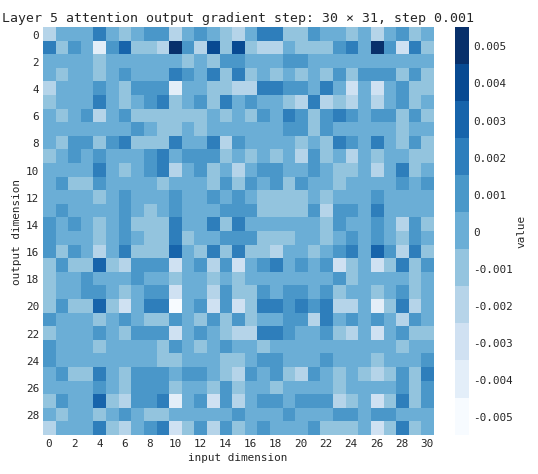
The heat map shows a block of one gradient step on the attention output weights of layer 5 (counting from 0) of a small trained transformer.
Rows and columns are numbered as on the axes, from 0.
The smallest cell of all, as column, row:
10, 20
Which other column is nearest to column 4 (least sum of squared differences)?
28
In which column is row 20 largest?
4
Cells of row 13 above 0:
10
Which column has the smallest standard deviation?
25
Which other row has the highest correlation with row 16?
1
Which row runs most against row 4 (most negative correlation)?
15
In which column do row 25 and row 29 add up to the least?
26
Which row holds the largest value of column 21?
5
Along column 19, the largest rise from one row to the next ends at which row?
6
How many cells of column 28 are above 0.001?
5
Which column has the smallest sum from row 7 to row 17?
22
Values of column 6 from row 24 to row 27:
0 -0.001 -0.001 -0.002
